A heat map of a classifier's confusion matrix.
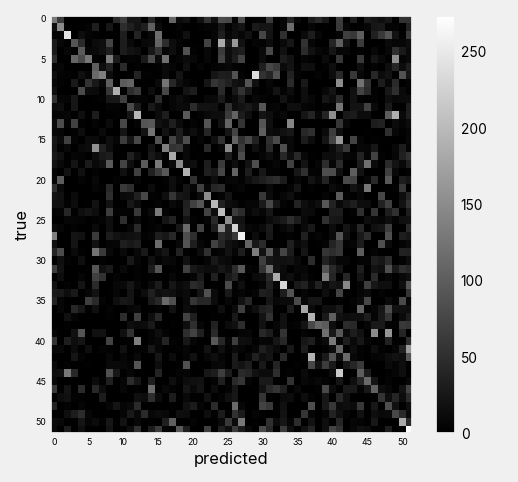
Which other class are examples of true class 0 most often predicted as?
17
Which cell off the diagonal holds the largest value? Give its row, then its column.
7, 29
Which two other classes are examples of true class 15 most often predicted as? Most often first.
41, 26
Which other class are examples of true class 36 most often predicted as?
44
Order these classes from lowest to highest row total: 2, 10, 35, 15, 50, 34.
10, 34, 50, 35, 2, 15
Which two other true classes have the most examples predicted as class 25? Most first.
16, 13
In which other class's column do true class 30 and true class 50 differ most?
27
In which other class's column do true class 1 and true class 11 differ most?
34
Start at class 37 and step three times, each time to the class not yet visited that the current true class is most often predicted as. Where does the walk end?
49
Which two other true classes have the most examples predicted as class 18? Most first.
51, 16
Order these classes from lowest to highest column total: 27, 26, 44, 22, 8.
22, 8, 44, 27, 26
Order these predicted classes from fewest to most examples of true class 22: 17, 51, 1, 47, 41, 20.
20, 1, 51, 17, 47, 41
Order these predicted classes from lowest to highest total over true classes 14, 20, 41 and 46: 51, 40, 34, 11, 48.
11, 34, 40, 48, 51
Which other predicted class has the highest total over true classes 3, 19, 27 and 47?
26
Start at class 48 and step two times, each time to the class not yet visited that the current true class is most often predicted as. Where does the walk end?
24
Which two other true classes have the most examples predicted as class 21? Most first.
23, 26
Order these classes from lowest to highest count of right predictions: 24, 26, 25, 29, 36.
29, 25, 36, 24, 26
